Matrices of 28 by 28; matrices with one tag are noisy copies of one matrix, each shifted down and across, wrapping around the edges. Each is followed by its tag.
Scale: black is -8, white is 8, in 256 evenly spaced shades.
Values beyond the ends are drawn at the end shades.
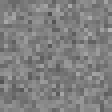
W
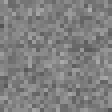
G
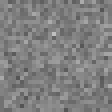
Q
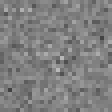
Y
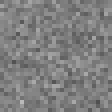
G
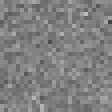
G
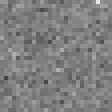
G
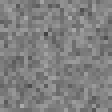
Y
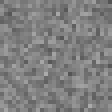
W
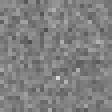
W
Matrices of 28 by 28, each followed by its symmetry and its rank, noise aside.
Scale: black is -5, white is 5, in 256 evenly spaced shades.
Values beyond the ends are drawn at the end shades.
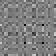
symmetric, rank two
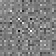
symmetric, rank three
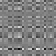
no symmetry, rank one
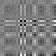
symmetric, rank one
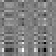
no symmetry, rank one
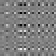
no symmetry, rank one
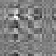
no symmetry, rank two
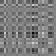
symmetric, rank one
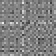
symmetric, rank three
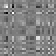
symmetric, rank two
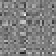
no symmetry, rank three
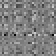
no symmetry, rank three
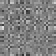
no symmetry, rank three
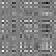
no symmetry, rank two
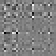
antisymmetric, rank two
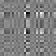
no symmetry, rank one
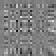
antisymmetric, rank two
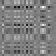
no symmetry, rank one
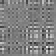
symmetric, rank two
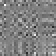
symmetric, rank three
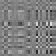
no symmetry, rank one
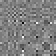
symmetric, rank three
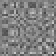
symmetric, rank three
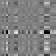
no symmetry, rank one
